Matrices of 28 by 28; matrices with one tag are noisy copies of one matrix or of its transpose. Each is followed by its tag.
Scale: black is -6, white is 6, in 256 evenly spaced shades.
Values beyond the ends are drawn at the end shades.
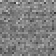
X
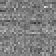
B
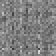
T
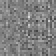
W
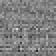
W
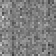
X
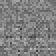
W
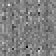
T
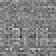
W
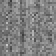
B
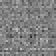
W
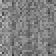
X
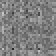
T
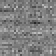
B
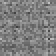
T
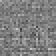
W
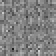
T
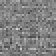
W
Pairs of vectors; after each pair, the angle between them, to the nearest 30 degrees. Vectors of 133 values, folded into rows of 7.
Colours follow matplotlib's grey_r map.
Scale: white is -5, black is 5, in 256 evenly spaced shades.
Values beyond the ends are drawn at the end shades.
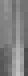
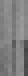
60 degrees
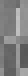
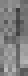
150 degrees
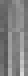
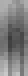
120 degrees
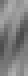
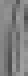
90 degrees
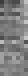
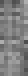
30 degrees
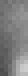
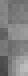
30 degrees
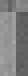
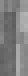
150 degrees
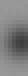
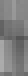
60 degrees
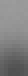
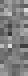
90 degrees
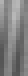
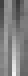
120 degrees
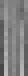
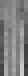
30 degrees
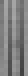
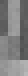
90 degrees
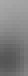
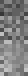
120 degrees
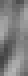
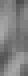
30 degrees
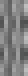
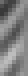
90 degrees
